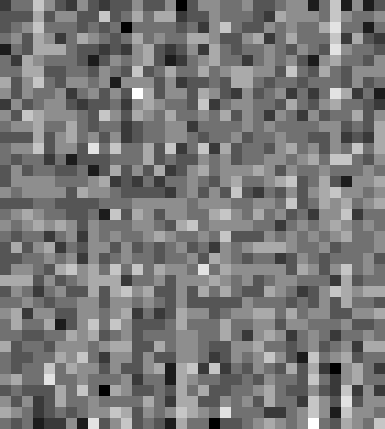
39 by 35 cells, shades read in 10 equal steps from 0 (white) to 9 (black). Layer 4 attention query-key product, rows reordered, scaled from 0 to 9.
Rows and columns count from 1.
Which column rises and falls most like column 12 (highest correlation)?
34
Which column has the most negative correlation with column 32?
4
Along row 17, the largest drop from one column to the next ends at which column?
33
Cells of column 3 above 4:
23
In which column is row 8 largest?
11
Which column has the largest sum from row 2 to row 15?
12
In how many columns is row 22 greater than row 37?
15
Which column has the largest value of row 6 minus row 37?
29
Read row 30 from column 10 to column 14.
5 2 4 6 6
